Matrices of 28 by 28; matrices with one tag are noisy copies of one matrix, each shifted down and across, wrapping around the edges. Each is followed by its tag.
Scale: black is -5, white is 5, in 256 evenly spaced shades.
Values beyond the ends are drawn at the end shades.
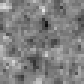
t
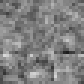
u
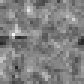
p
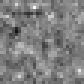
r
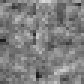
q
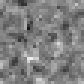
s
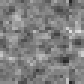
s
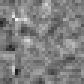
s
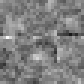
u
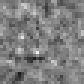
r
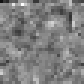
u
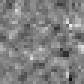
s
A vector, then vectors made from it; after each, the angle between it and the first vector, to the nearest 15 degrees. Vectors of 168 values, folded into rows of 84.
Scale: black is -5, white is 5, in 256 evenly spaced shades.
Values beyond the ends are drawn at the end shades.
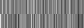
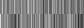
30 degrees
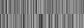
120 degrees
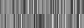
75 degrees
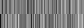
165 degrees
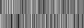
60 degrees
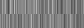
60 degrees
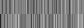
165 degrees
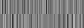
105 degrees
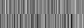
120 degrees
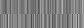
120 degrees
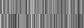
30 degrees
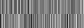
105 degrees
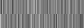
45 degrees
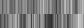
135 degrees
